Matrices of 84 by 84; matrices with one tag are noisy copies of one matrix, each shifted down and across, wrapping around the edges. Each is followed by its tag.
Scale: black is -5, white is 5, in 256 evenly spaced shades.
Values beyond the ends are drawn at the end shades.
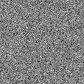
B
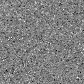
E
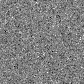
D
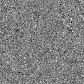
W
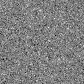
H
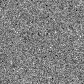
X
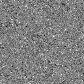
W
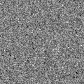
B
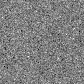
D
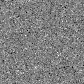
H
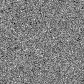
E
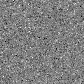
D
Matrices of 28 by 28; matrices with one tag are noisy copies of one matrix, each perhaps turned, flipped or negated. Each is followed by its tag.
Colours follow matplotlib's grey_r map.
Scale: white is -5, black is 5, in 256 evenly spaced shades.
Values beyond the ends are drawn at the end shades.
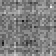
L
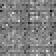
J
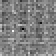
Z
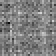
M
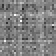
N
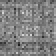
L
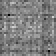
L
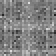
J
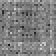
L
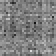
L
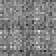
J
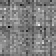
J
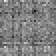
M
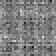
M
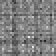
N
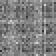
M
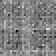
J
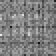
Z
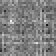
M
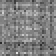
L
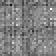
J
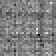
N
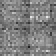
J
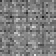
Z
